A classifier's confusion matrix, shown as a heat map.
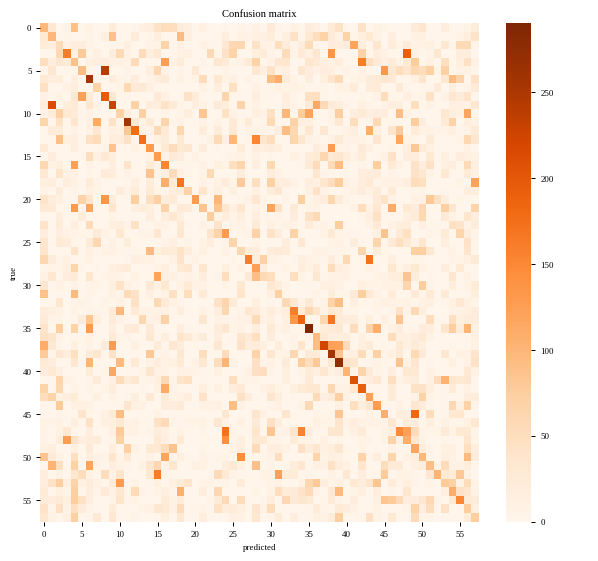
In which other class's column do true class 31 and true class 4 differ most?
16
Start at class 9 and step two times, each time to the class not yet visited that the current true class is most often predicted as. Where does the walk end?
18
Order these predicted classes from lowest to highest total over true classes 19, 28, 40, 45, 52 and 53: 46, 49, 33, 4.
33, 46, 4, 49
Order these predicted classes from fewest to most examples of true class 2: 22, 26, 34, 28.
22, 34, 28, 26
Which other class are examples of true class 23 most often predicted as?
39
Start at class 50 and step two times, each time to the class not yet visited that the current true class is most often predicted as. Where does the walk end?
14
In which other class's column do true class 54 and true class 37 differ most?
9
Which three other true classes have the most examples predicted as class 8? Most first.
5, 20, 52
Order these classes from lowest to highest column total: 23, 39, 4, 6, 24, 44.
23, 44, 24, 6, 4, 39
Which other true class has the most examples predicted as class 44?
35
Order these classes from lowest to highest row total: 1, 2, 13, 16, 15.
15, 1, 2, 16, 13
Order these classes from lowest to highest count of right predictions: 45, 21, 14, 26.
26, 21, 45, 14
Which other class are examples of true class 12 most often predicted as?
43
